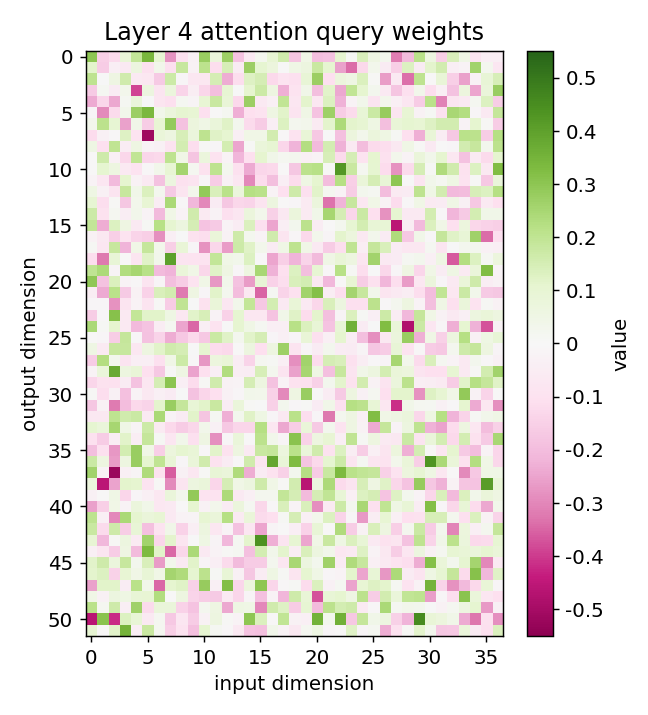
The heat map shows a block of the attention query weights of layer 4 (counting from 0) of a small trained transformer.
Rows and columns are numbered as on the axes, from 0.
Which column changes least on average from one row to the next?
13
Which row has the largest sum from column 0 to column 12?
46
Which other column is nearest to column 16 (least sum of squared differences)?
17
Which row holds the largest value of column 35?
38
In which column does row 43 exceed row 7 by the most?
5
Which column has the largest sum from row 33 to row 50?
21
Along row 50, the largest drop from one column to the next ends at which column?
2
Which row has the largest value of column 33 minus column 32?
18
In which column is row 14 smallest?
26
